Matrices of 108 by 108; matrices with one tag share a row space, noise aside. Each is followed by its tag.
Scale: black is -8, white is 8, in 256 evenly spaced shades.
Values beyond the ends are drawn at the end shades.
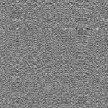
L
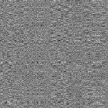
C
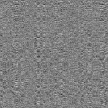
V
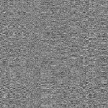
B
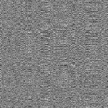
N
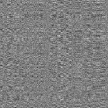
C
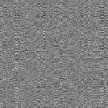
V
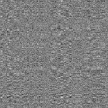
C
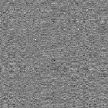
B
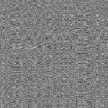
L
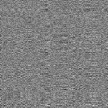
N
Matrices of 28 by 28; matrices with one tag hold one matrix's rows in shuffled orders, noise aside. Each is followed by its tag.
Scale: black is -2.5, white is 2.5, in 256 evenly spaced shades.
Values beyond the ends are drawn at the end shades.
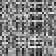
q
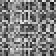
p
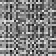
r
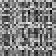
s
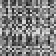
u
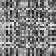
r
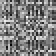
r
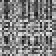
s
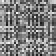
r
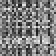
u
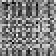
u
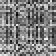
r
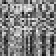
p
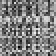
u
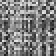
p
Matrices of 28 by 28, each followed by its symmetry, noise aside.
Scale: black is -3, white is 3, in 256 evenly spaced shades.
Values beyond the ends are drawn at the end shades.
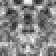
mirrored left to right.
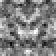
mirrored left to right.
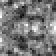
mirrored top to bottom.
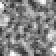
same after a half turn.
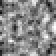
mirrored top to bottom.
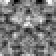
mirrored left to right.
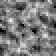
same after a half turn.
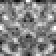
mirrored left to right.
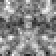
mirrored left to right.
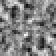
same after a half turn.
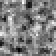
no symmetry.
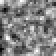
no symmetry.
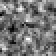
no symmetry.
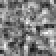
antisymmetric.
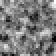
no symmetry.
